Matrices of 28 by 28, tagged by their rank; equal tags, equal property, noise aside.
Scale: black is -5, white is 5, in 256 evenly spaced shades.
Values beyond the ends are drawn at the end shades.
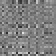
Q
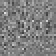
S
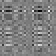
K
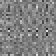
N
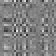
K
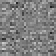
S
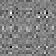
N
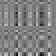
K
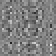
N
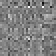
N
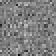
S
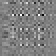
Q
